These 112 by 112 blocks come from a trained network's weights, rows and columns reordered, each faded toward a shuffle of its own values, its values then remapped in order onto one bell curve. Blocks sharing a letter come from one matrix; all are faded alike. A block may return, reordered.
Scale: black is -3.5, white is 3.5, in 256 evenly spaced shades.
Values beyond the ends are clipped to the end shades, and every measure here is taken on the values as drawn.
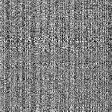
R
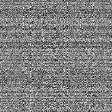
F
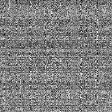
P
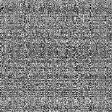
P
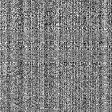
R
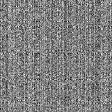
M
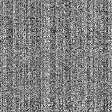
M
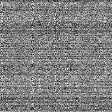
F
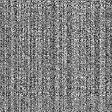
R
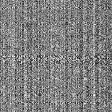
R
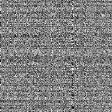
P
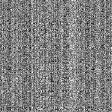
M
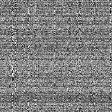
F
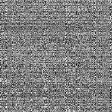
P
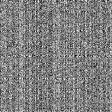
M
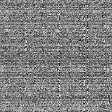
F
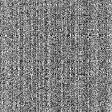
M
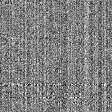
M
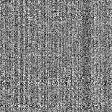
M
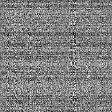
F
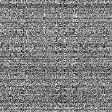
F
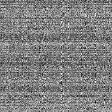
F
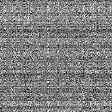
F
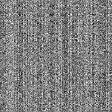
M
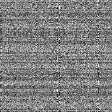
F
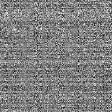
P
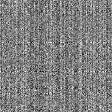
M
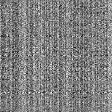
R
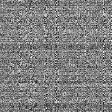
P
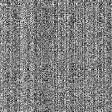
M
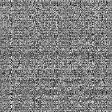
P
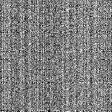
M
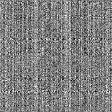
R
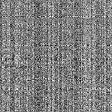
R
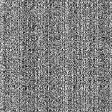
M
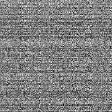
F
